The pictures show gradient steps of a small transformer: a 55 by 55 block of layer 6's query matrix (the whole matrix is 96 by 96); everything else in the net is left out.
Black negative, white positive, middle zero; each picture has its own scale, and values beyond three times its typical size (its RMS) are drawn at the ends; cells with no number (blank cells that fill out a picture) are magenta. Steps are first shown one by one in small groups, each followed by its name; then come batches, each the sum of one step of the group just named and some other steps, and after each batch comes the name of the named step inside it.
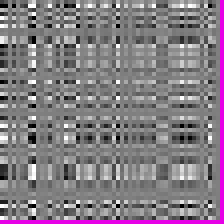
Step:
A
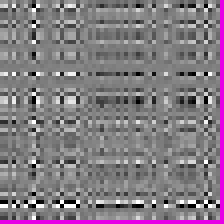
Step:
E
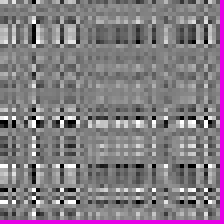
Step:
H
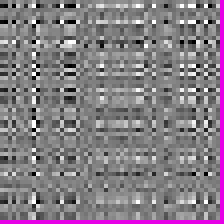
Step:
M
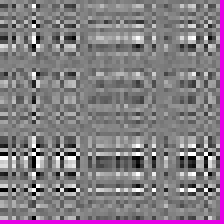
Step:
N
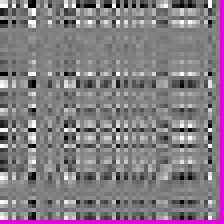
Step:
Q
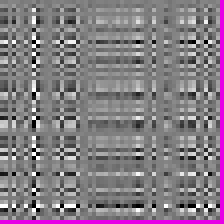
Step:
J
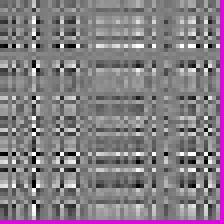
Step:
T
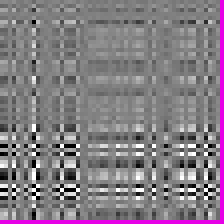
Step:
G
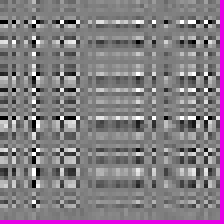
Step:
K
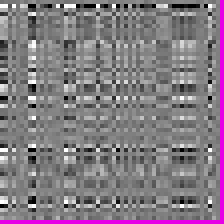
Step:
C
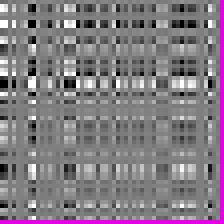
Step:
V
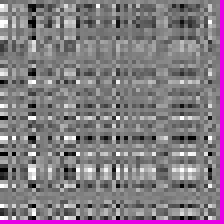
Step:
A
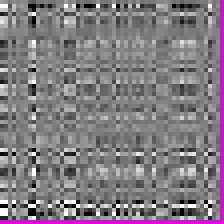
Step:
C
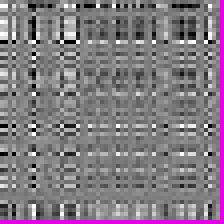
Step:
C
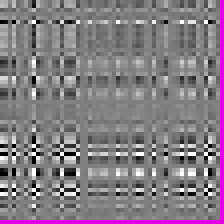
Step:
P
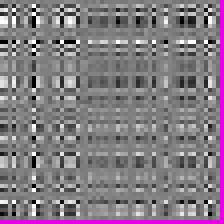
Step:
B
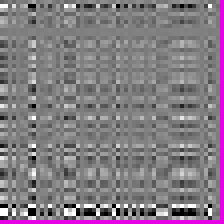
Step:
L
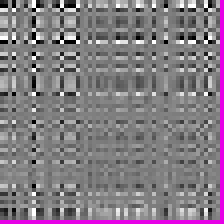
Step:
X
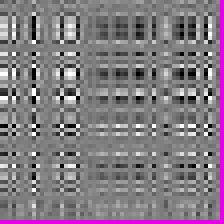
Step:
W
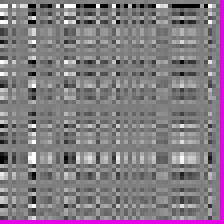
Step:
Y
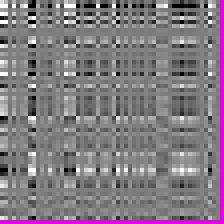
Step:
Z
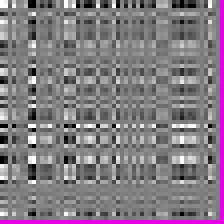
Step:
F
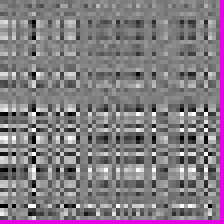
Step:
L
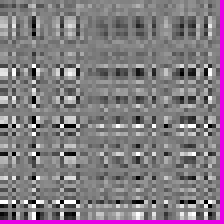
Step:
W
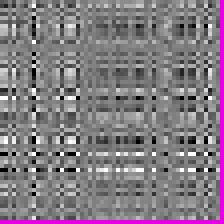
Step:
W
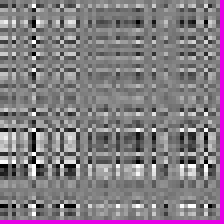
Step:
X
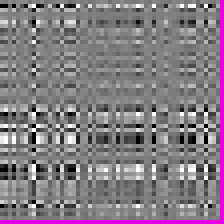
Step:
X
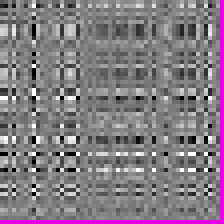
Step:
W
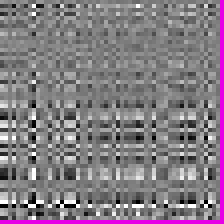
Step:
L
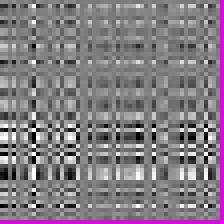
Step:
P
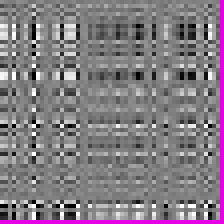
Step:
W
